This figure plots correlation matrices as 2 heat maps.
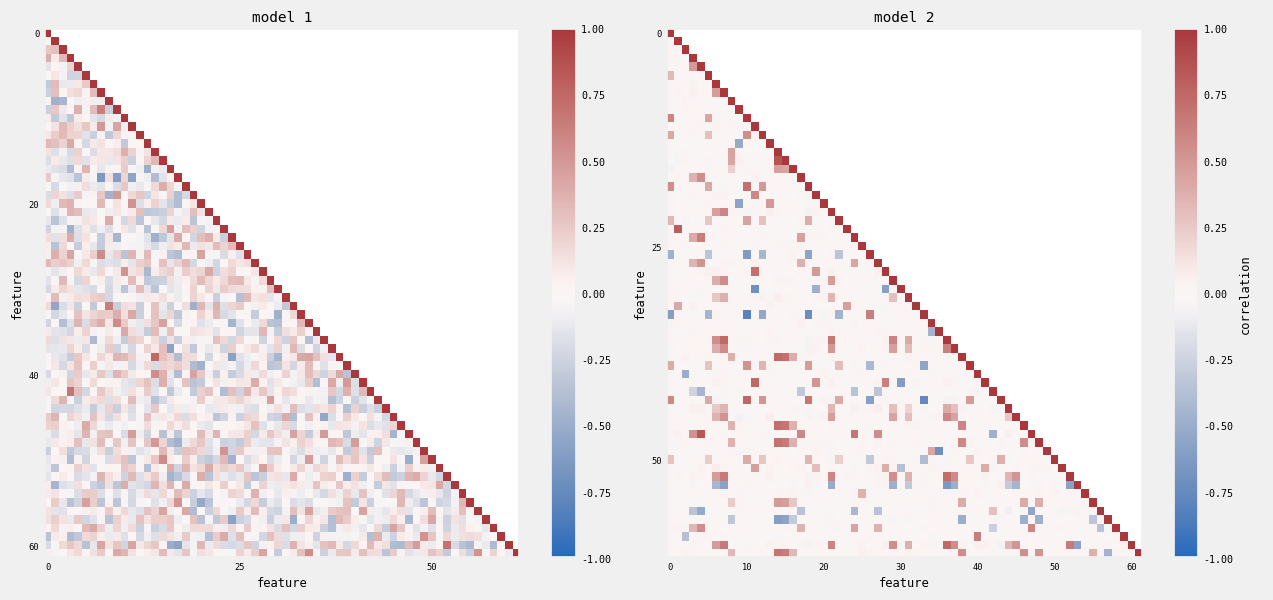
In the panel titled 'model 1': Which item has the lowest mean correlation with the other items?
17
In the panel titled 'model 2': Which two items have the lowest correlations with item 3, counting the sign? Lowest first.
56, 42
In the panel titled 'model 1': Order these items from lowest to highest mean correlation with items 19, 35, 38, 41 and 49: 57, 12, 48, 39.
39, 12, 48, 57
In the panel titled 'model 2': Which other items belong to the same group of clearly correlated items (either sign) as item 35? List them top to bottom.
34, 49
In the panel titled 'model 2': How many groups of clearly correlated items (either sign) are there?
10
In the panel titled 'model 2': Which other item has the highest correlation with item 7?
36
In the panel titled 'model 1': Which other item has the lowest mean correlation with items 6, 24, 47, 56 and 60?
57
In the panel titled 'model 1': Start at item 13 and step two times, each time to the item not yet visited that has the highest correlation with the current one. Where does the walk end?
42
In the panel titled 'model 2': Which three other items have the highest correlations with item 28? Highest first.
11, 41, 19
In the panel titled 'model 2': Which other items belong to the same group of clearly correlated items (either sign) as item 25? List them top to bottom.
54
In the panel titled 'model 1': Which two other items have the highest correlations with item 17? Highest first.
55, 24
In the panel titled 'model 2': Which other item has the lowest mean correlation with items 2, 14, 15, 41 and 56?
57
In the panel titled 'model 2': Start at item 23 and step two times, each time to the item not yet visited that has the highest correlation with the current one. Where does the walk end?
32
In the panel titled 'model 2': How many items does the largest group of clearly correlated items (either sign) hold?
12
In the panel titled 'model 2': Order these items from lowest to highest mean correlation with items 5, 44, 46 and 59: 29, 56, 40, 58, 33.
33, 56, 58, 29, 40
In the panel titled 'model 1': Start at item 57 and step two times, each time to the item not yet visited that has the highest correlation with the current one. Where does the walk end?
15
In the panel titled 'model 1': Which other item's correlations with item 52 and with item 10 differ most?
60
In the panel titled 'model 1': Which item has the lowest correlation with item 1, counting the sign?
32
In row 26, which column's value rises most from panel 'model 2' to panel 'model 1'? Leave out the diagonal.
43
